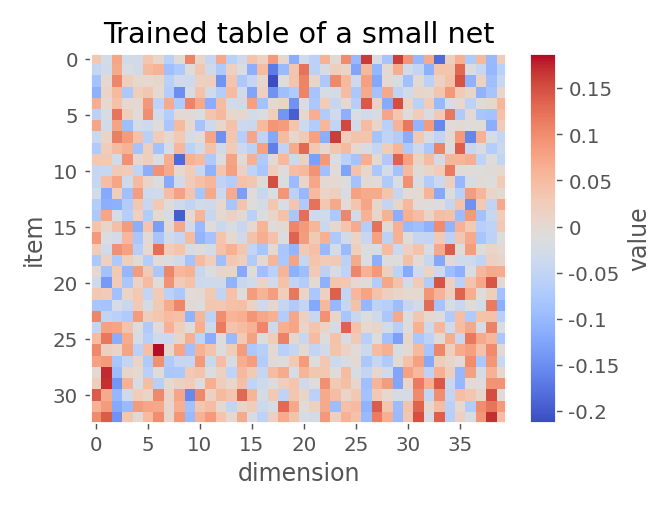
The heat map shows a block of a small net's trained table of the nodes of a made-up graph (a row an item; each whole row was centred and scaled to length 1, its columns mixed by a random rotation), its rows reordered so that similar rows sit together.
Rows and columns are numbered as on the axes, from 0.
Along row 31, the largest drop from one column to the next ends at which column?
2
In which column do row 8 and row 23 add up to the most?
35
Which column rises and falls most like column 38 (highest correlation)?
31
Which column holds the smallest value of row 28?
29
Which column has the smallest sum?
32
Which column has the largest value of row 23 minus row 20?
22
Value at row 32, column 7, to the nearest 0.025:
0
